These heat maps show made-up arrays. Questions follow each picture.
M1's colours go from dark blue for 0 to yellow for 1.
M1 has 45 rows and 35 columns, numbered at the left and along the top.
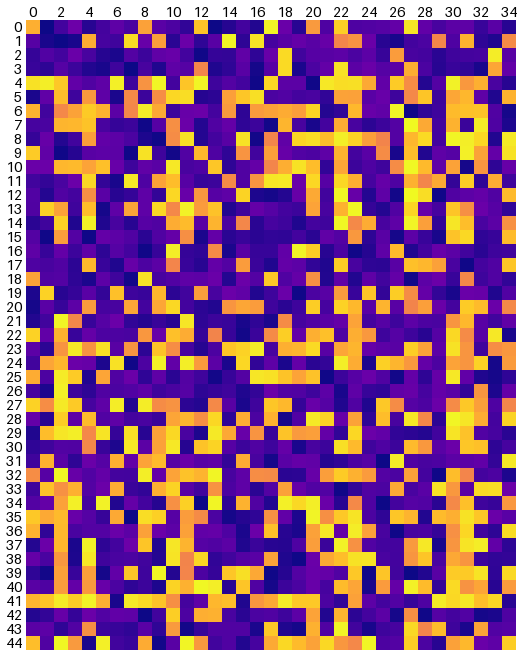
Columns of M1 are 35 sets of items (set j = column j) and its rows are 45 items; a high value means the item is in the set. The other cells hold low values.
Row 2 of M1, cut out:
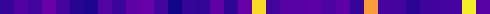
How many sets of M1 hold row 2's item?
3
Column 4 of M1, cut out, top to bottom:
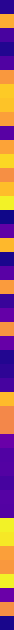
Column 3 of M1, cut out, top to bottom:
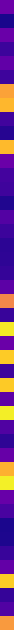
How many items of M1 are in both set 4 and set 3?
6
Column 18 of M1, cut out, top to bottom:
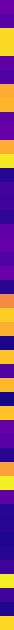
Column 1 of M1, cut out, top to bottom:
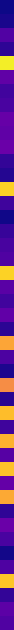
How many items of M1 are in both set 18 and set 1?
4
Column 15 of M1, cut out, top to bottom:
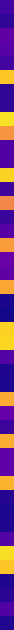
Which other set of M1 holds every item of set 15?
34
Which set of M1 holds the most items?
31
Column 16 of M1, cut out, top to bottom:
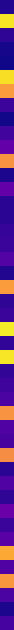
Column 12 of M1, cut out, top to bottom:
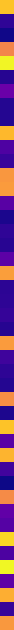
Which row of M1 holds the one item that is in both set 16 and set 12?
32
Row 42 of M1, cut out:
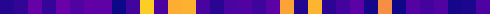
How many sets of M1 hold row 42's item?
6
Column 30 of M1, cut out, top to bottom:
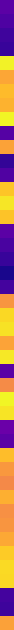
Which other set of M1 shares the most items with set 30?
2
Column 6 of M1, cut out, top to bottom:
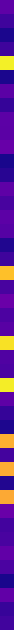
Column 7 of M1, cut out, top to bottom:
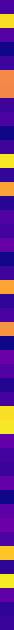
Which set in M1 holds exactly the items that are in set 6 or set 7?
9
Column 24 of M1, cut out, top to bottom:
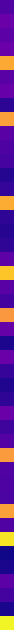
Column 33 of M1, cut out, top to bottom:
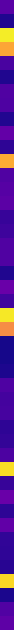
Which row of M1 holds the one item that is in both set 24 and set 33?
22
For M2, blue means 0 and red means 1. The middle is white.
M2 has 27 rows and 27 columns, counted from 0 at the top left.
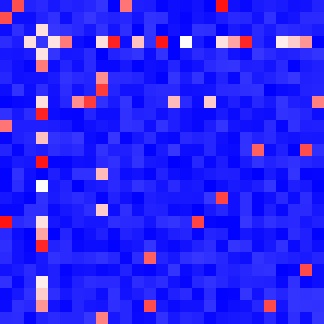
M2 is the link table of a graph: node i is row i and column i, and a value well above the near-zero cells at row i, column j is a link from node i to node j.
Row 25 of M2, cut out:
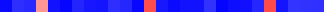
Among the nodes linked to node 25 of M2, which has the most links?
node 3
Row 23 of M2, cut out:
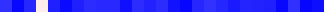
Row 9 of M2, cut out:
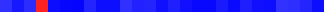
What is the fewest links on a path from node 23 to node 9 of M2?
2
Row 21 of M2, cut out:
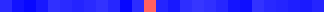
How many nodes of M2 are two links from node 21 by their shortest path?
1
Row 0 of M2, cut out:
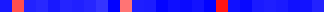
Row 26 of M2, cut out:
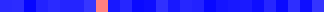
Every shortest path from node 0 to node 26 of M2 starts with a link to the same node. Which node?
node 18
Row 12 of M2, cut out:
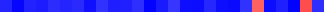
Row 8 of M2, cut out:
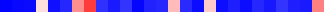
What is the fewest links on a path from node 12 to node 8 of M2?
3
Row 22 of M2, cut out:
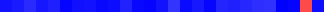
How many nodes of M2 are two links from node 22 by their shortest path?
2
